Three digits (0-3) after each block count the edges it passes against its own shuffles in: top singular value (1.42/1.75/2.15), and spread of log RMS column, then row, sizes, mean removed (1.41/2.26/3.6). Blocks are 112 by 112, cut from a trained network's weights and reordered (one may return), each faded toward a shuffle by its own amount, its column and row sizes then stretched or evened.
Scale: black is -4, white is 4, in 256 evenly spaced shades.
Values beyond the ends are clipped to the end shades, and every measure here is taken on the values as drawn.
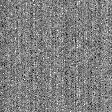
2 1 0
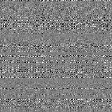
3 1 3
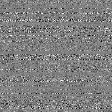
0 0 3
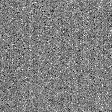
0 0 0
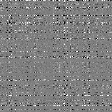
1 2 3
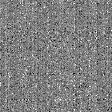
1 1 1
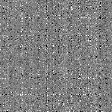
1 2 2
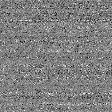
1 0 2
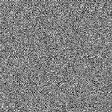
2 0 2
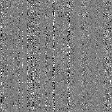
0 3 1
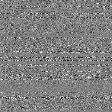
0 0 3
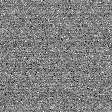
1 0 0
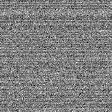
3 1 0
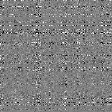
2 2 3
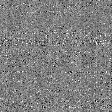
0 0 2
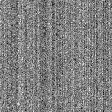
3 1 0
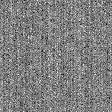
2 0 0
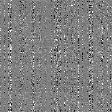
1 3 1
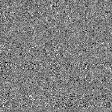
1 1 2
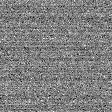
2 0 0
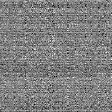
3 2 0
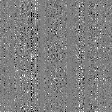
1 3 1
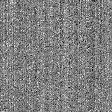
2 1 0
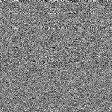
2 0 2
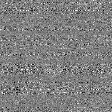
0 0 3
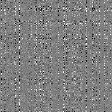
1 3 2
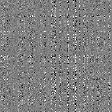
2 3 2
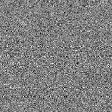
2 0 2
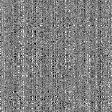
3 2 2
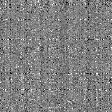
2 1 2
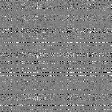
2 2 3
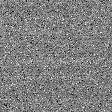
0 0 0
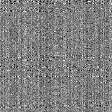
3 0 2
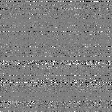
1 1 3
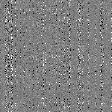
0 3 1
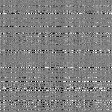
3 0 3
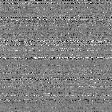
2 0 3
